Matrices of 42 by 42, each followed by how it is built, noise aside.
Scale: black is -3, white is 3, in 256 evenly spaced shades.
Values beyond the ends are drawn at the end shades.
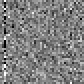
uneven columns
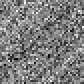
Hankel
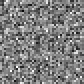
repeating rows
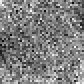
smooth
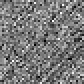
Hankel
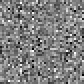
uneven columns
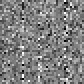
uneven columns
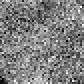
smooth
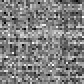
blocks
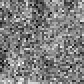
smooth
